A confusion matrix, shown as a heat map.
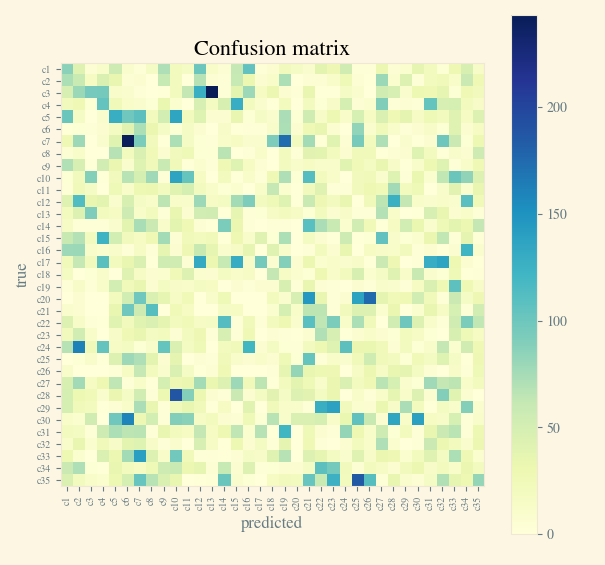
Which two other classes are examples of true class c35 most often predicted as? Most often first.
c25, c23
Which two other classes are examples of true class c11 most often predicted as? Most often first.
c28, c18
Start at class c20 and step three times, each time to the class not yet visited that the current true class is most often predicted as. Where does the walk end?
c6
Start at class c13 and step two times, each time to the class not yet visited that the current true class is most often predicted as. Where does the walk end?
c12
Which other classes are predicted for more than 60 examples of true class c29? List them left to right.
c7, c22, c23, c34
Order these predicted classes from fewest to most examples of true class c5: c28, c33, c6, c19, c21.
c28, c33, c21, c19, c6
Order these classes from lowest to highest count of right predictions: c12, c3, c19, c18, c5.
c19, c18, c12, c3, c5
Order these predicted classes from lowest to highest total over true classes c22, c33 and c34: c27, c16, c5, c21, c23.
c27, c16, c5, c21, c23
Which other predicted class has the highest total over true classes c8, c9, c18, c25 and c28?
c10
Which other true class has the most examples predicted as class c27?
c15
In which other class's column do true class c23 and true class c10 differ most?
c21
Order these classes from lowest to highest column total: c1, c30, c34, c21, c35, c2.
c30, c35, c34, c1, c2, c21
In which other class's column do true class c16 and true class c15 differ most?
c4
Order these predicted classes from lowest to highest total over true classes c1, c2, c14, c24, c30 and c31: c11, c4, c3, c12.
c3, c11, c4, c12
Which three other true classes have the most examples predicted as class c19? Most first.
c7, c31, c17
